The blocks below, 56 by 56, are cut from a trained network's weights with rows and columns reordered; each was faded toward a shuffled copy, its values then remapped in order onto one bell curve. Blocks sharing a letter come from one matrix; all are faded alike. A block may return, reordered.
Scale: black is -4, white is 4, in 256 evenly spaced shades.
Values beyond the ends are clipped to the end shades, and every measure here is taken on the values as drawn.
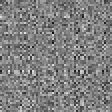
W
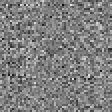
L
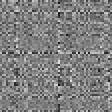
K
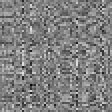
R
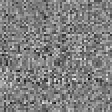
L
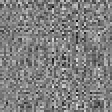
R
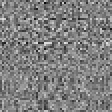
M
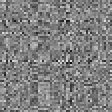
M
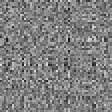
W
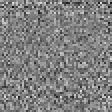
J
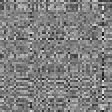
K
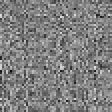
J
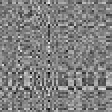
K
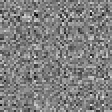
J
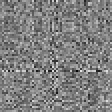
M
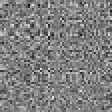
W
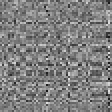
K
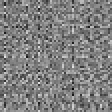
R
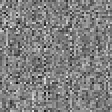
J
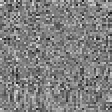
L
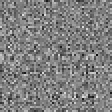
L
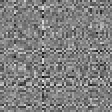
K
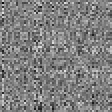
R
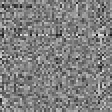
M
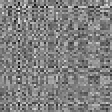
K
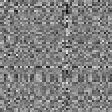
K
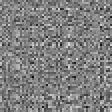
W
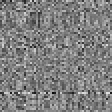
M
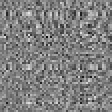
W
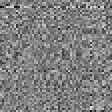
M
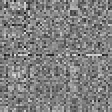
M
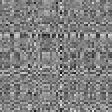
K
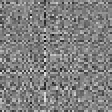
K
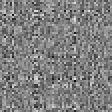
J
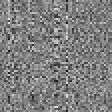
R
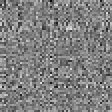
W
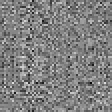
L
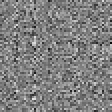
J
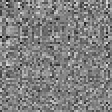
J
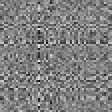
K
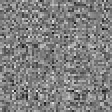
L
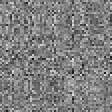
J
